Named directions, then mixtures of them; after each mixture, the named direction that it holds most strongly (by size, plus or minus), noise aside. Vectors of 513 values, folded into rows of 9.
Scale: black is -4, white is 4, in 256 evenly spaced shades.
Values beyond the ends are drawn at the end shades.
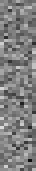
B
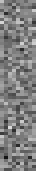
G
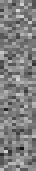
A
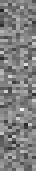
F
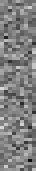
B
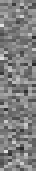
A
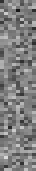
G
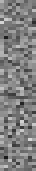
G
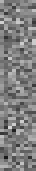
G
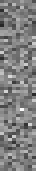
F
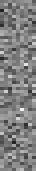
F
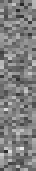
A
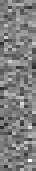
B
